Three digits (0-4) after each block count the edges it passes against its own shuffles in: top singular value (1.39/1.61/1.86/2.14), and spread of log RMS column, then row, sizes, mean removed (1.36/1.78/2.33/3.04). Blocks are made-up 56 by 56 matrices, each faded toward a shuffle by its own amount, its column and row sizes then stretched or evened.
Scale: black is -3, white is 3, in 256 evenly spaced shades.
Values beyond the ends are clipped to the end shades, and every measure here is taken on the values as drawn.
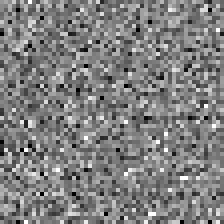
0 0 2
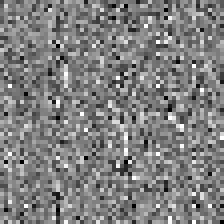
1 3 0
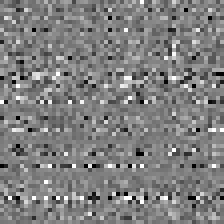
0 1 4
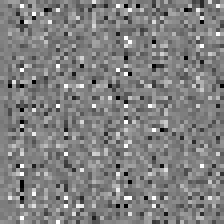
0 3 2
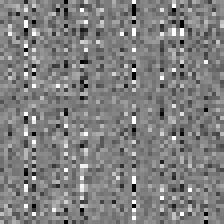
4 4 1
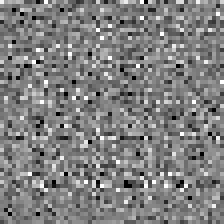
3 0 2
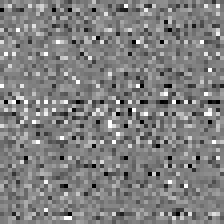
2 0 3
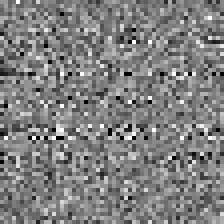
1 1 3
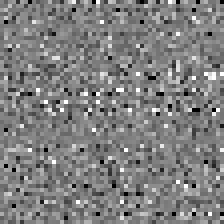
0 1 3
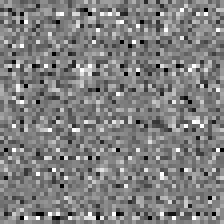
1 0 4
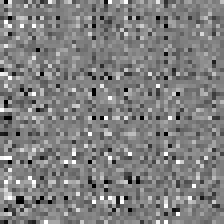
2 3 3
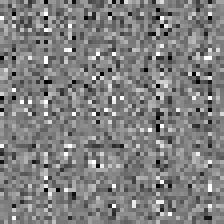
2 3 2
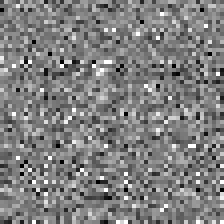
3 0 2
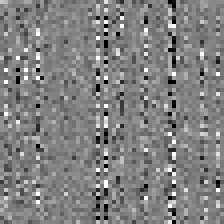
2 4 0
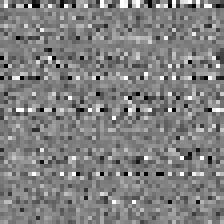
3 0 4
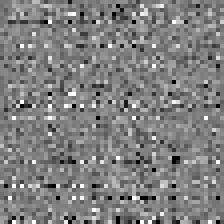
0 2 3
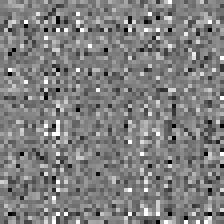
3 3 2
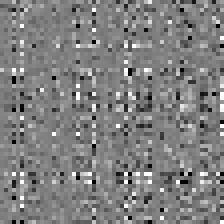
4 4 3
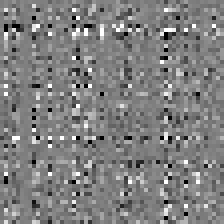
1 4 3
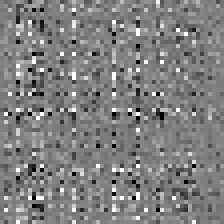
3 4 3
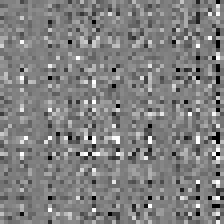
3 4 3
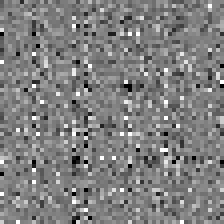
1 3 2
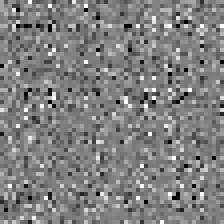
2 2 2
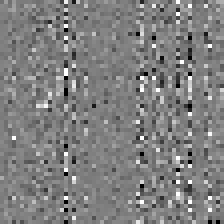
3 4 0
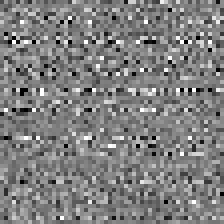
3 0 4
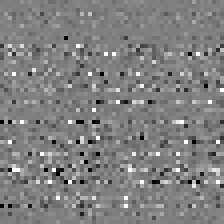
0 0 4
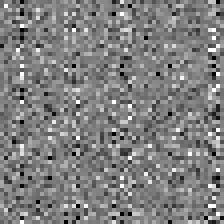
4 3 1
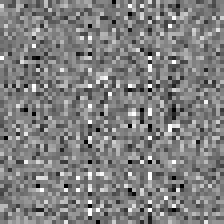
3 3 2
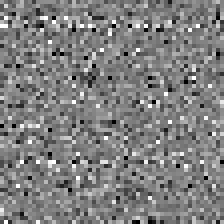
0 0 2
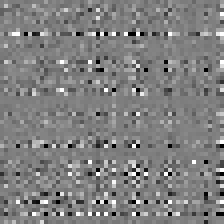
4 3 4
